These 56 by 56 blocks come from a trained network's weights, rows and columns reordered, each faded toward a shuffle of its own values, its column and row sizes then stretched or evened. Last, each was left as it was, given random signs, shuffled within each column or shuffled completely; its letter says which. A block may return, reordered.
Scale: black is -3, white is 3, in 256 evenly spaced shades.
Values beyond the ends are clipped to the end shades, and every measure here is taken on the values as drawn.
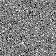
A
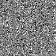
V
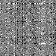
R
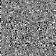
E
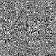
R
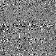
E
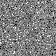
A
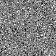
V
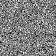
A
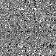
E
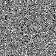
V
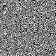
V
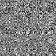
R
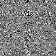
E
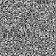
R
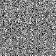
E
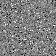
A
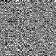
R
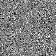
V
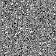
V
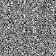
V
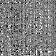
R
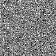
V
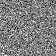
A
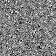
A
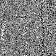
V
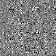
E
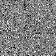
E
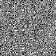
E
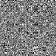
R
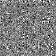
E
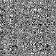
E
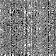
R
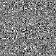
E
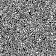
A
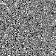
V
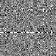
R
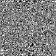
E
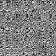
R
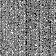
V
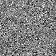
A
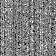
V
